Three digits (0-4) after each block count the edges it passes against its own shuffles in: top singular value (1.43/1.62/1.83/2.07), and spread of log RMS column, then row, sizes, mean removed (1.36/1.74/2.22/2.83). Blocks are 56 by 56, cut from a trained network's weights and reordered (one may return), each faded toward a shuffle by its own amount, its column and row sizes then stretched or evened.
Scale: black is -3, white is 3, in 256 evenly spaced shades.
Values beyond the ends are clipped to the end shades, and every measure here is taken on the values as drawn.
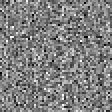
1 0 0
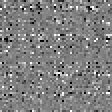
0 3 4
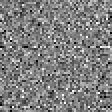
1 0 1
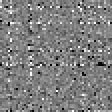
2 3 2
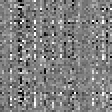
3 4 3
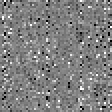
0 4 0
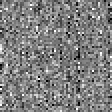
0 3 1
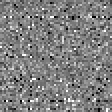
2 1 2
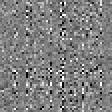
4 4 2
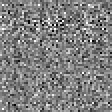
1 0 3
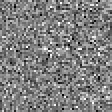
1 0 0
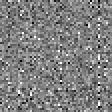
0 3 1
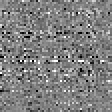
0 2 4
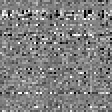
0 1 4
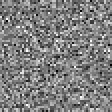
3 1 0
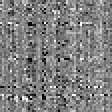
3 3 3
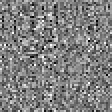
3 2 1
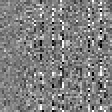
4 4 0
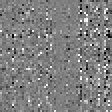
0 4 2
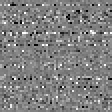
0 0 4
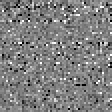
0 0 3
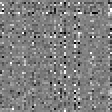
0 4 3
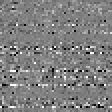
3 2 4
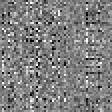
4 4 2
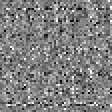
3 1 2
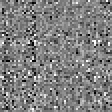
1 3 3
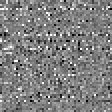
2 2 3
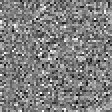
1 2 0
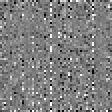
3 4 2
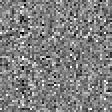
2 2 1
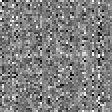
2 4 0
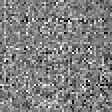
0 1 3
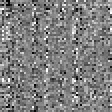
1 4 2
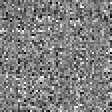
1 3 1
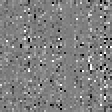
0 4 1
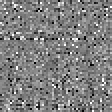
2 1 2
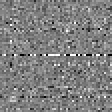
2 1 3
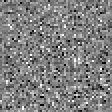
2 2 0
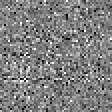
2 1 1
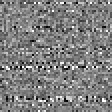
4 0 4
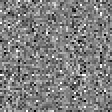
0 3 0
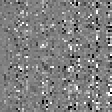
0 4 1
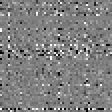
2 2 4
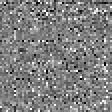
2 2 2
